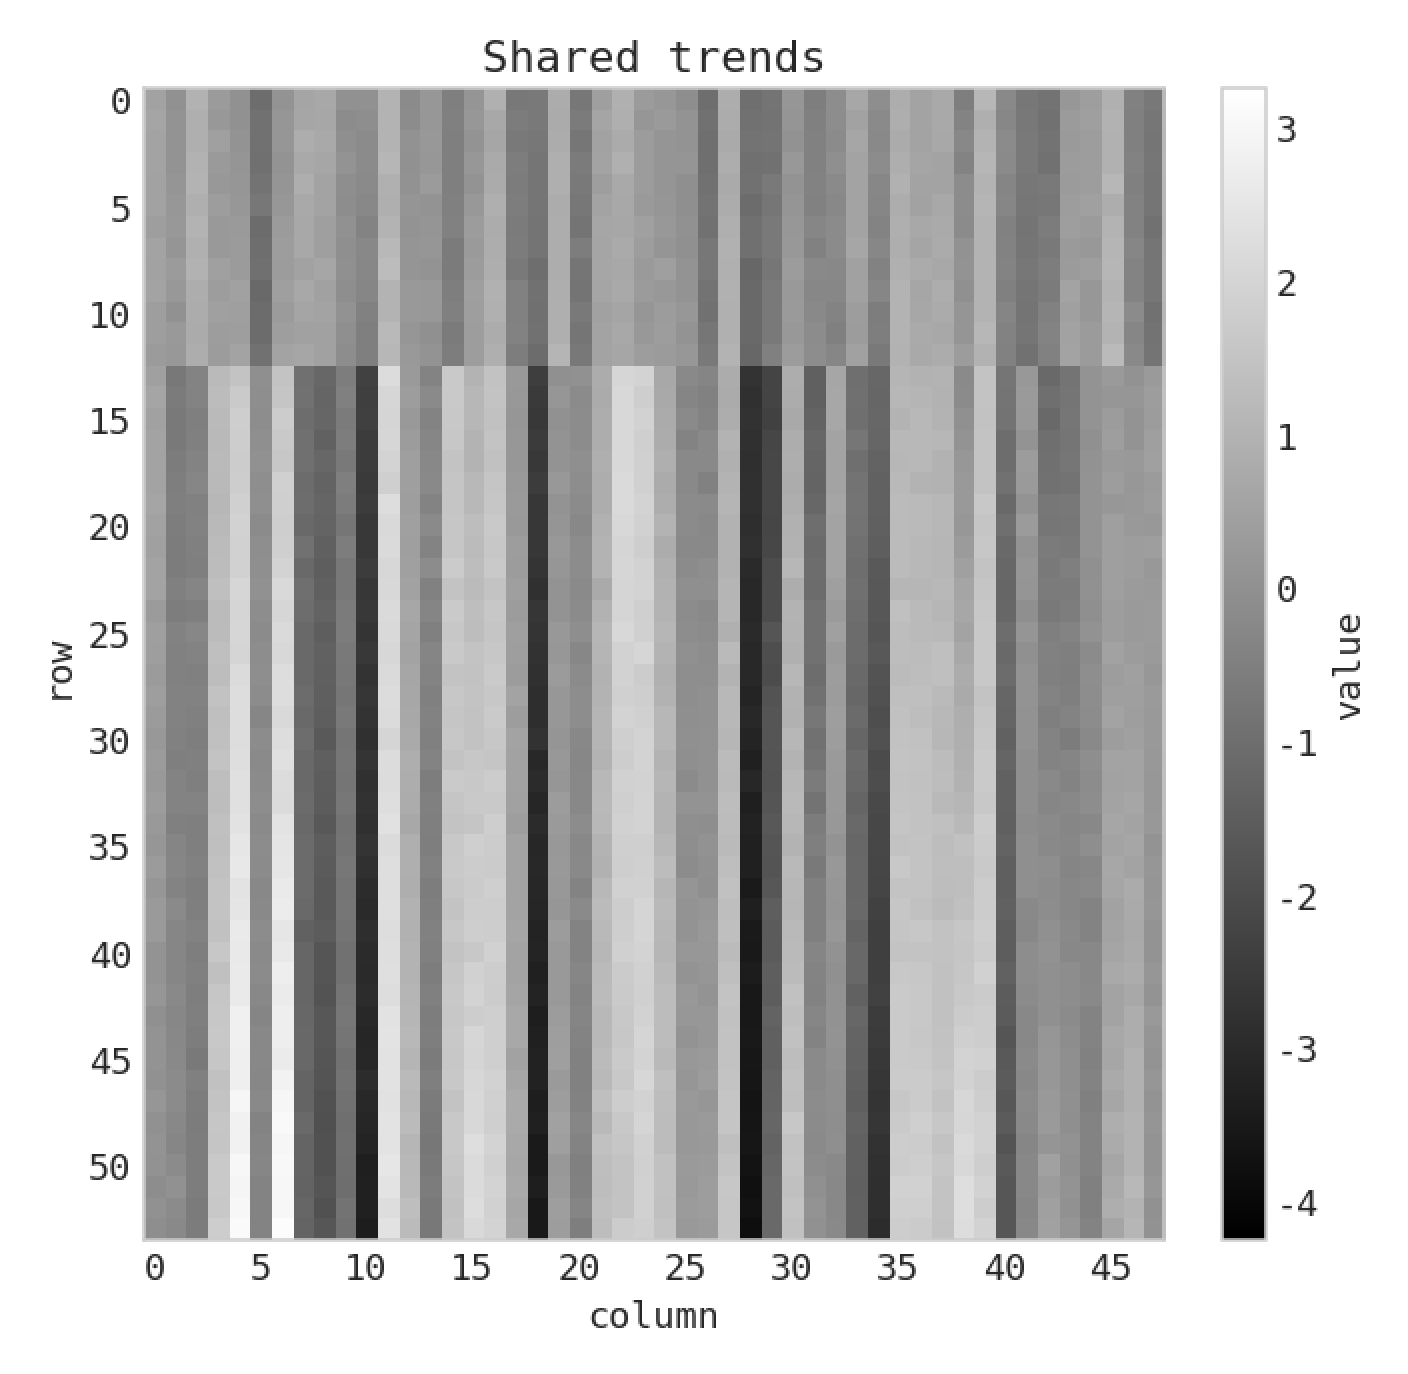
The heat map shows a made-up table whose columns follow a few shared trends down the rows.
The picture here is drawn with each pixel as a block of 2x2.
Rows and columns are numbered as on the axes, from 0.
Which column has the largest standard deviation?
10
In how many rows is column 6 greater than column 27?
41
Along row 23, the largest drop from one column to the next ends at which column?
28
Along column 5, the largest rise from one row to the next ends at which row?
13
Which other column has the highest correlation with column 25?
31
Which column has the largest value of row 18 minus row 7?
14
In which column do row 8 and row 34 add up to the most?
11
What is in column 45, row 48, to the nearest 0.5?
1
